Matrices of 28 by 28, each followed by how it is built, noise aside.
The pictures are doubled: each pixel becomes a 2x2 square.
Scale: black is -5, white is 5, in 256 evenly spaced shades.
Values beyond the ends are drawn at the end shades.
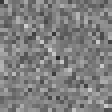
diagonal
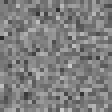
noise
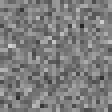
noise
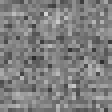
blocks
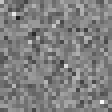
diagonal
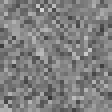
Toeplitz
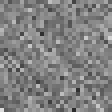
Toeplitz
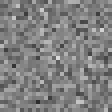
noise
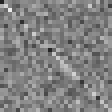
diagonal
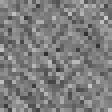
Toeplitz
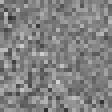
lower triangular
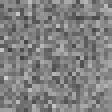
blocks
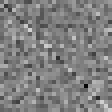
diagonal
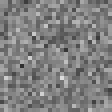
noise
